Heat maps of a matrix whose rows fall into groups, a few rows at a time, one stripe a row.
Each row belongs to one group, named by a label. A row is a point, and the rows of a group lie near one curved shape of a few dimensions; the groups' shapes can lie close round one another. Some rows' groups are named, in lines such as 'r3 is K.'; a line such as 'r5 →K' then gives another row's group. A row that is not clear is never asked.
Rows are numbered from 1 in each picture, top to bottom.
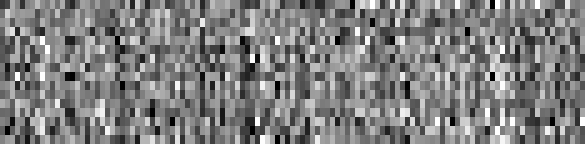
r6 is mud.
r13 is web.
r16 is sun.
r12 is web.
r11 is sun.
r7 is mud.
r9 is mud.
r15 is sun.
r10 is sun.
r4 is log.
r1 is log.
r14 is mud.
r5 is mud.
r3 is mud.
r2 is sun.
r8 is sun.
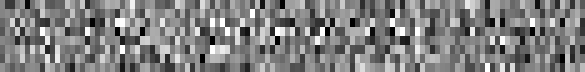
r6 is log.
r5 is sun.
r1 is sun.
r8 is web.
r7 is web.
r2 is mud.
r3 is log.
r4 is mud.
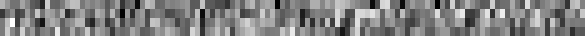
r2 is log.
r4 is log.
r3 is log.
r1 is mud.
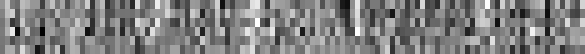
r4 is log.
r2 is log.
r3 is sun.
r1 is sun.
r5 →mud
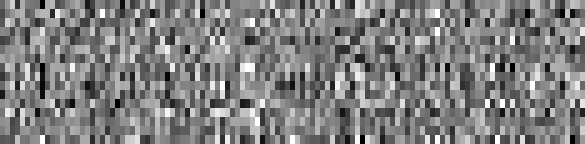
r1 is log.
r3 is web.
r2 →web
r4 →mud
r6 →log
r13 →log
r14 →sun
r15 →sun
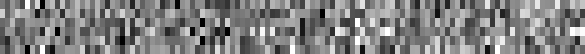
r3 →log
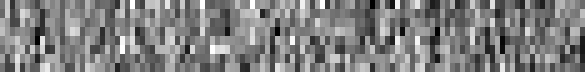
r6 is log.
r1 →mud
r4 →mud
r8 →mud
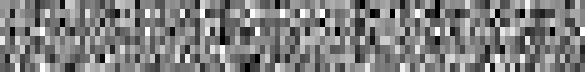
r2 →mud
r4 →mud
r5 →mud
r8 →mud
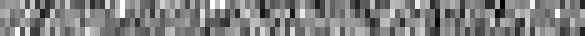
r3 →mud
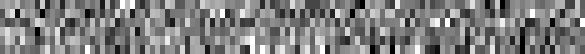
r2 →log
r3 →mud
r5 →log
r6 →mud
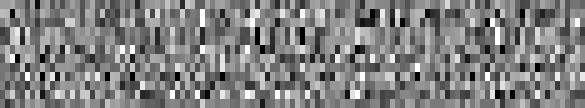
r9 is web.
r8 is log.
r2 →mud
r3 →mud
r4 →mud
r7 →log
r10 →sun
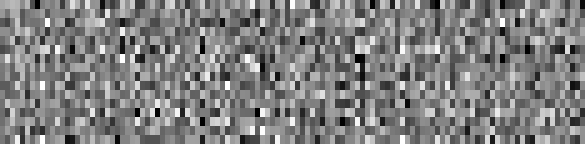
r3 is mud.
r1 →mud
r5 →log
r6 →web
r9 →mud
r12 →sun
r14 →log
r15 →web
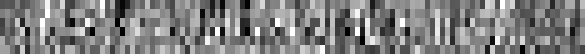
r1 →mud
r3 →mud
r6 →log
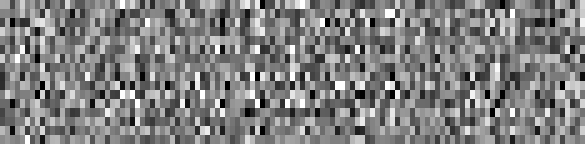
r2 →web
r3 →mud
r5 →log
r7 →mud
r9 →mud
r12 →sun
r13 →log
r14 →web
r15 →mud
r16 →web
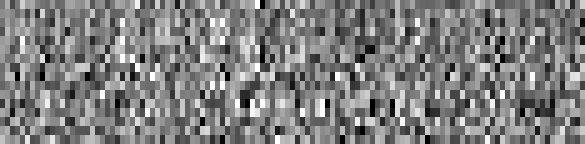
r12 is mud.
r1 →sun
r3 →log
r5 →log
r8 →sun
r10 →log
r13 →mud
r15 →mud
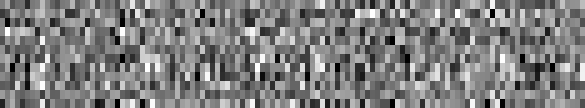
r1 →mud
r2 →log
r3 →sun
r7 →sun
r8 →mud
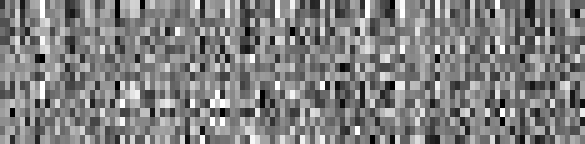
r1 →mud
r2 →mud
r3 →mud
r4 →log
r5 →mud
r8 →log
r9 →web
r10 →mud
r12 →log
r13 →mud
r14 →log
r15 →log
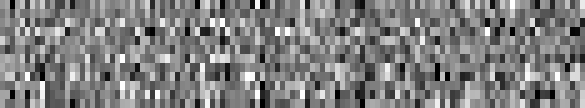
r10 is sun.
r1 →mud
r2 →mud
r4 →web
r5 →mud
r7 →log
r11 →mud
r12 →mud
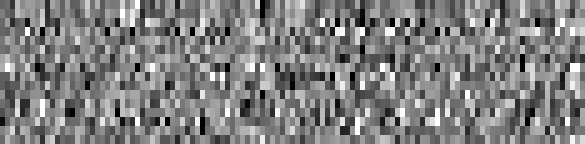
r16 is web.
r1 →sun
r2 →sun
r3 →mud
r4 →web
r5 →sun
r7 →log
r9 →log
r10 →log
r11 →sun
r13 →mud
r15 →log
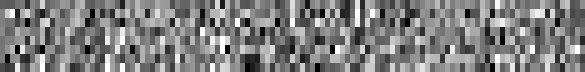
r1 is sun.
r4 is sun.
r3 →sun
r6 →log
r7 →sun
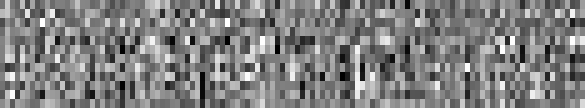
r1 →sun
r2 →web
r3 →log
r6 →sun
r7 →log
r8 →sun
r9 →log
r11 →log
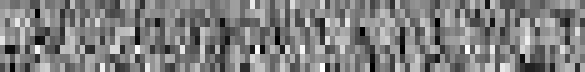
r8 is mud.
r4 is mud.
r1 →mud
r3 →mud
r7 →mud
